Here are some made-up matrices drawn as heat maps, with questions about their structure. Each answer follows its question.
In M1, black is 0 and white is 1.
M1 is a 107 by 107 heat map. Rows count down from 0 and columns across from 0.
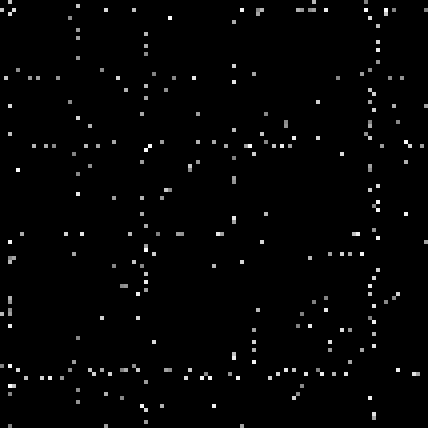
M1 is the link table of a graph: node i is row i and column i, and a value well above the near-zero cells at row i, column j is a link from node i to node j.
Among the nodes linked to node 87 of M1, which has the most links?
node 63
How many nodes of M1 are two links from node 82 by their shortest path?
3
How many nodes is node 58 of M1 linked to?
11
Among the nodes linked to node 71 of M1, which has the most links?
node 92
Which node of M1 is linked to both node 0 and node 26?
node 2
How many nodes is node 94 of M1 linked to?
9
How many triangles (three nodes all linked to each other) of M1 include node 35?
6
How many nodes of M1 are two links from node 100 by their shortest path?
9
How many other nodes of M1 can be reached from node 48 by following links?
10
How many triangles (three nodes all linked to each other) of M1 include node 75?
2
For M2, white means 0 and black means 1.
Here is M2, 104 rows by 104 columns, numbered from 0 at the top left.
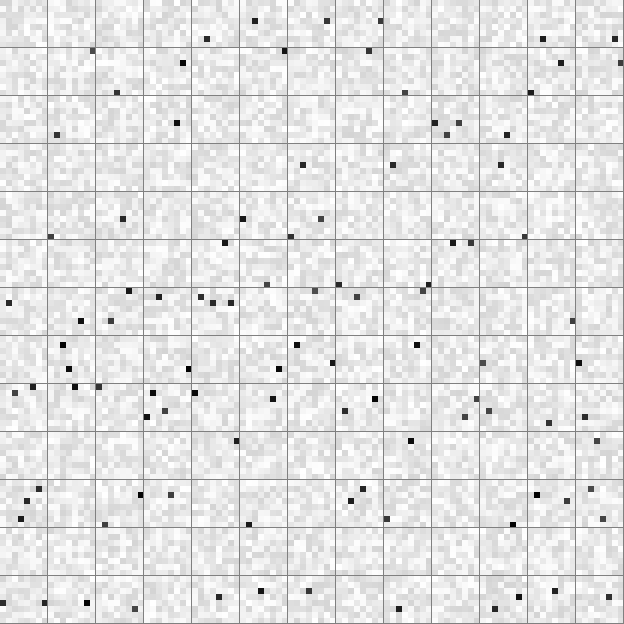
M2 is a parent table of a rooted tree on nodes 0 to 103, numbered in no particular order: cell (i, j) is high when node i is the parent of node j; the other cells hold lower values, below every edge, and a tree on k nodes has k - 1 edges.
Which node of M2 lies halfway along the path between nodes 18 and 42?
99
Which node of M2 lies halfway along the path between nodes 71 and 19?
8
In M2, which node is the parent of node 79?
66
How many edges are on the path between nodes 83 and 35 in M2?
3
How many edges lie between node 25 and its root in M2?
4
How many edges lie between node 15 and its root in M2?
3
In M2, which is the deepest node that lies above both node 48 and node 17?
39
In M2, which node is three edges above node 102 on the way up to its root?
68
